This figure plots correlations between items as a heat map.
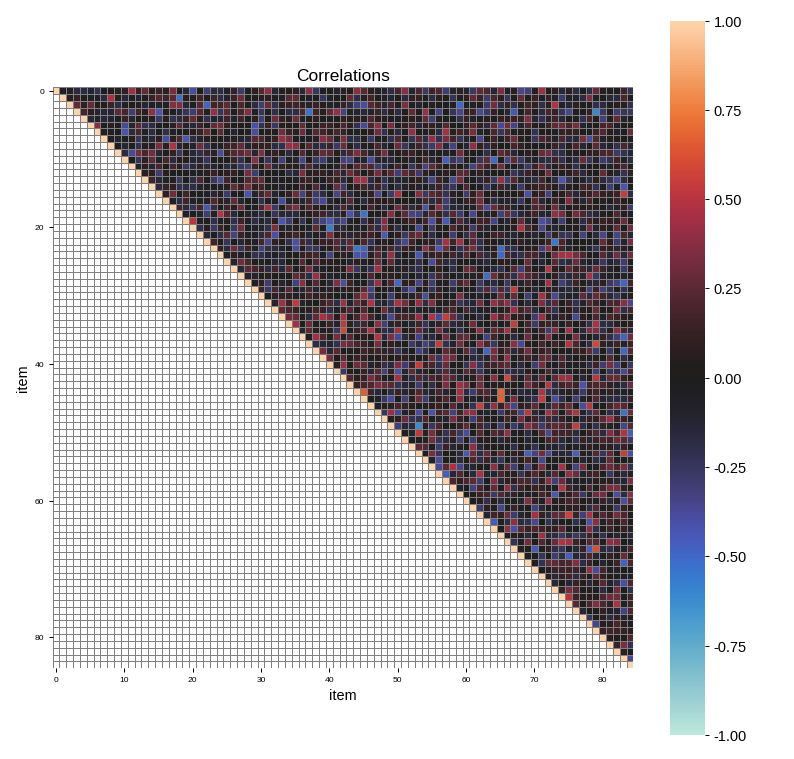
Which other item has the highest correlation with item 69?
47
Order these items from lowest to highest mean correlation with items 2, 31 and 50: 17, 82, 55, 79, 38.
38, 79, 82, 55, 17
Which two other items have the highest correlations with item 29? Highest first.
67, 10
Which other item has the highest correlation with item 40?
53
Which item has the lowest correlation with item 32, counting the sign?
21
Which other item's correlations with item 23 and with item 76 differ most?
56
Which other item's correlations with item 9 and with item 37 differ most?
3
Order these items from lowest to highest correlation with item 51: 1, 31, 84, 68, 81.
84, 1, 68, 81, 31
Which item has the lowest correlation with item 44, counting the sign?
23
